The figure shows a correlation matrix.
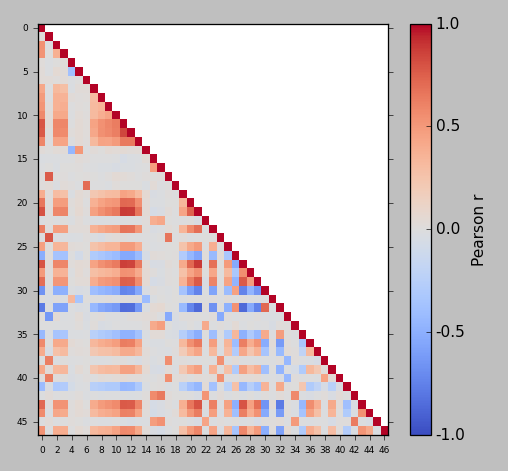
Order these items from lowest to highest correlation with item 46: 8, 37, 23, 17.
17, 37, 8, 23
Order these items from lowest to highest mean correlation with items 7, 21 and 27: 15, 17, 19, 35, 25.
35, 15, 17, 19, 25
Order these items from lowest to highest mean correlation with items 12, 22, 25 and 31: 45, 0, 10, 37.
45, 37, 10, 0
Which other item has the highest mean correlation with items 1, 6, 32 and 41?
30
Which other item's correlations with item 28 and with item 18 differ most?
6
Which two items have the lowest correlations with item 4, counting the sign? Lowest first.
14, 5
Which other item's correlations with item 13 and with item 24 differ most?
1
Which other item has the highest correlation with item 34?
42
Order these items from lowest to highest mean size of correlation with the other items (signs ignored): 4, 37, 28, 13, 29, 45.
4, 45, 37, 28, 13, 29
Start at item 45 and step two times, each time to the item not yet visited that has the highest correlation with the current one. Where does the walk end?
16
